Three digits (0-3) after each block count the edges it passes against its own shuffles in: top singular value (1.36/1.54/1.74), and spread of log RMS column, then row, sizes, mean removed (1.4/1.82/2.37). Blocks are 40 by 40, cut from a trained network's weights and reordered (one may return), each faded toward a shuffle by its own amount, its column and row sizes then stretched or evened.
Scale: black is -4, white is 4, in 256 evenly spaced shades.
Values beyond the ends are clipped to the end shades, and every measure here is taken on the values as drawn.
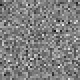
2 1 1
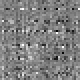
2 1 3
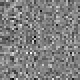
3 2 2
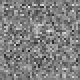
1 1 2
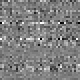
2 0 3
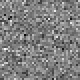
0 1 1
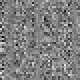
1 3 0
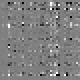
2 3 3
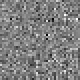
1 1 2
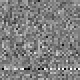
3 0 1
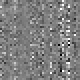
1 3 0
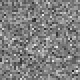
0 0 0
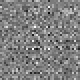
3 1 3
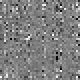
0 3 2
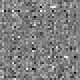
0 2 2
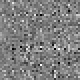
1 2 1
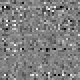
0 1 3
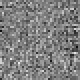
2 2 0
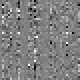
0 3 1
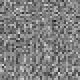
3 0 0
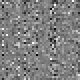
0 3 1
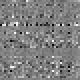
1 1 3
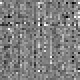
3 2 2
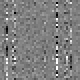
3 3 0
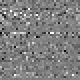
0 1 3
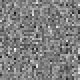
2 2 0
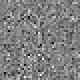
0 2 1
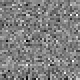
1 0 2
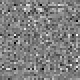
0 1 2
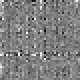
2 2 2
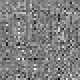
2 2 2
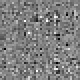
0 2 2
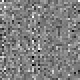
0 3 0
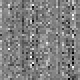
2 3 0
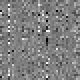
1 3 1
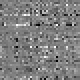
3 2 3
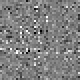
0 2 2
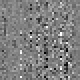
1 3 0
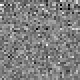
0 0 1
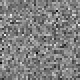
0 0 0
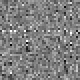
2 2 0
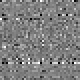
3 0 3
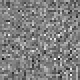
1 2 0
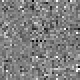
0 2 2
